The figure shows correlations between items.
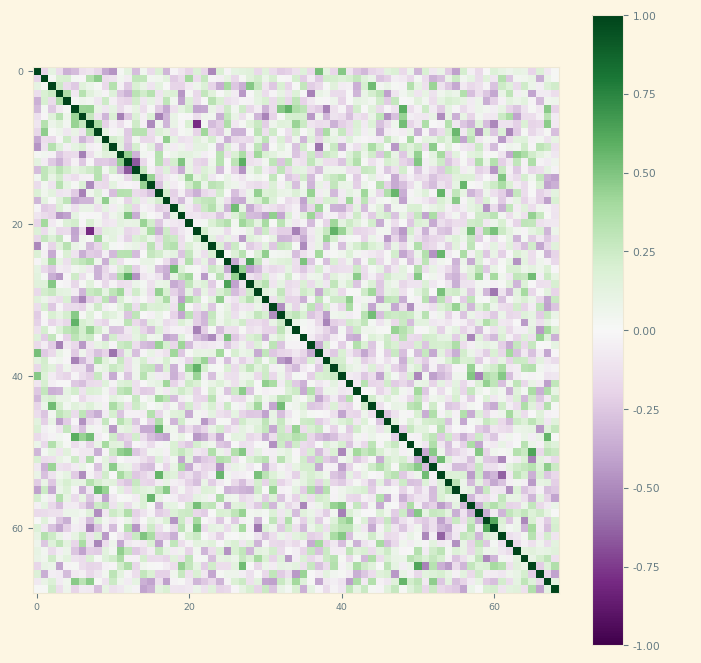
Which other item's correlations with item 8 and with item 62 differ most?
55
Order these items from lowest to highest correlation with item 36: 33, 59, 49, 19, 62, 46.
62, 49, 33, 59, 46, 19
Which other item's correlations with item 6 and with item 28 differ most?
30
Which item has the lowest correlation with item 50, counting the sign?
40
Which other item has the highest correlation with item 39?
21
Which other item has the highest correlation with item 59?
60
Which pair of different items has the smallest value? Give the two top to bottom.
7, 21
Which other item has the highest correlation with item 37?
0
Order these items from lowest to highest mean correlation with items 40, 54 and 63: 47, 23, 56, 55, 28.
23, 28, 47, 56, 55
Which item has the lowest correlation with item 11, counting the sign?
6
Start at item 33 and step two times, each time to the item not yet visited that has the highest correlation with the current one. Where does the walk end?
48
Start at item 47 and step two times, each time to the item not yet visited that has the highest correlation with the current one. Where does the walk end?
53
